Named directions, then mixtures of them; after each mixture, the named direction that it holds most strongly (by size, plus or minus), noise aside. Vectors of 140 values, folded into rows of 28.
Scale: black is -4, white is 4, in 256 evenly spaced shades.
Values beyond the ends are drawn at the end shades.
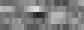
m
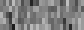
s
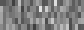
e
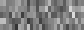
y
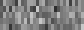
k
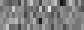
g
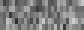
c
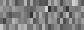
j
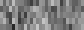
s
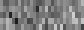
c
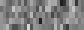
g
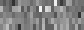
e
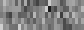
j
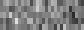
c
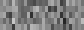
s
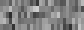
s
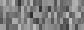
e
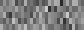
j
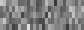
y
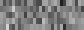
g
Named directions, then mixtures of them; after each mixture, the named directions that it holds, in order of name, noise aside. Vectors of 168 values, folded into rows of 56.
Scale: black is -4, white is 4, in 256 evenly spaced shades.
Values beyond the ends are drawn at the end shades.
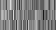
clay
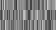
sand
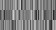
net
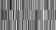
clay.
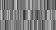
sand.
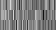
clay.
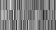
clay.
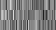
clay.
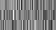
clay, net.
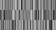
net.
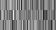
clay, net.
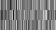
clay, sand.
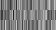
clay, sand.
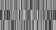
net, sand.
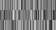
net.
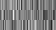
clay, net.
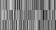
clay.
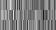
clay.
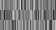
net.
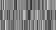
sand.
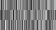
clay, sand.
